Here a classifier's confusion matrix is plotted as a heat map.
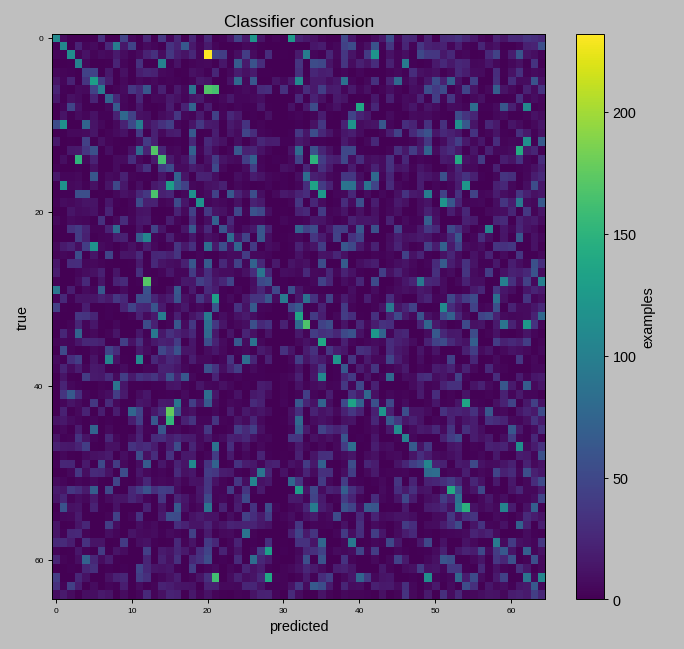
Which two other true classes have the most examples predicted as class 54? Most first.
42, 17
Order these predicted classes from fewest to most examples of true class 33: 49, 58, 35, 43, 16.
58, 43, 35, 16, 49
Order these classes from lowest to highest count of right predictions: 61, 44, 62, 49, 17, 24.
61, 17, 44, 24, 62, 49
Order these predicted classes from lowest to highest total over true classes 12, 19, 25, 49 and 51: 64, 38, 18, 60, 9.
9, 60, 38, 18, 64
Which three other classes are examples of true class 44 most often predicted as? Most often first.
15, 32, 13
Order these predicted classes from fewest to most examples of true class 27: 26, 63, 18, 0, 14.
14, 0, 26, 18, 63
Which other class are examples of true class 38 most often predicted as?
20
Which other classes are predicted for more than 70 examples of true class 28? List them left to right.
12, 48, 59, 64
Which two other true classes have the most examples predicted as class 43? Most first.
34, 10
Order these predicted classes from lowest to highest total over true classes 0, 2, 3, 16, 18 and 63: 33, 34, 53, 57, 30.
30, 57, 53, 34, 33
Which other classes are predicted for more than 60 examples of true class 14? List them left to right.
3, 26, 34, 53
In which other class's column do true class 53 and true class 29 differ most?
0
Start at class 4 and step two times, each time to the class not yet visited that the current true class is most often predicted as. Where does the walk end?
32
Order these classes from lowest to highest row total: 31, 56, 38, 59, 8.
38, 56, 8, 59, 31
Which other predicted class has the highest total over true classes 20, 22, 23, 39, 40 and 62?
53
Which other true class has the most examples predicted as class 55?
8
